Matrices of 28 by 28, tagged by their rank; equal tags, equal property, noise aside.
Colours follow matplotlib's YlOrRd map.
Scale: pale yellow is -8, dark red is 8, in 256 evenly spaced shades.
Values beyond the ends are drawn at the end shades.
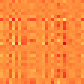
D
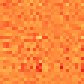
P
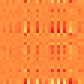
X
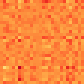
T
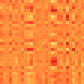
D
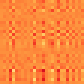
X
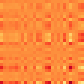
X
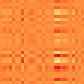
X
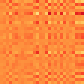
X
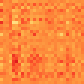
T
